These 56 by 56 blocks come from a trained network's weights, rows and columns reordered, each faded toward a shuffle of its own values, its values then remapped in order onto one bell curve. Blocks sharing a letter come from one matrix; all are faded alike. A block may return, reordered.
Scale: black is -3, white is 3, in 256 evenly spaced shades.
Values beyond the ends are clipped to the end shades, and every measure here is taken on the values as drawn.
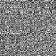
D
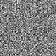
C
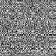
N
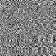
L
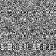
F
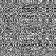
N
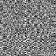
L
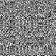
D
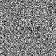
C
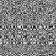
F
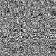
D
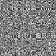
L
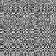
N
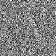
C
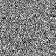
C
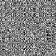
L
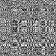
F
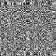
L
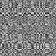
F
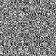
D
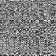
N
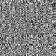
D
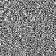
C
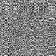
L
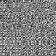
L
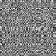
F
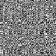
L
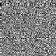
D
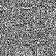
C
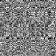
N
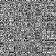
D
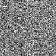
C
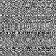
N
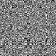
L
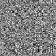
C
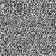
L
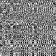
N
